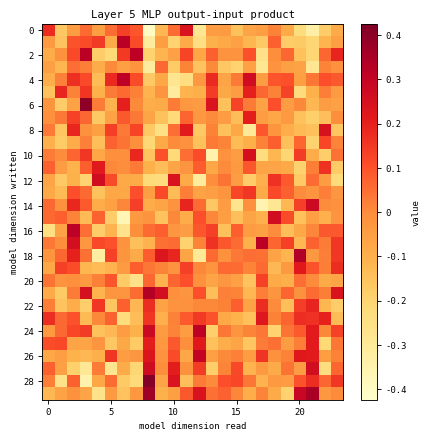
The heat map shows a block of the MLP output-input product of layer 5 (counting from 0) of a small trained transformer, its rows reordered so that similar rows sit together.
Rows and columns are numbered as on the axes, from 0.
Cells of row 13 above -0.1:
21
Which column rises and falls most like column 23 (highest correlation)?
9
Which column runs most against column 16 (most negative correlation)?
10
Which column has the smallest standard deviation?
14
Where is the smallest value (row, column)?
0, 8
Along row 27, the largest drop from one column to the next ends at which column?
22
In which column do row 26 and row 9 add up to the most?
20
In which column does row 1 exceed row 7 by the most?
4
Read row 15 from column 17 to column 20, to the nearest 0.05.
-0.1 0.25 0.1 -0.15
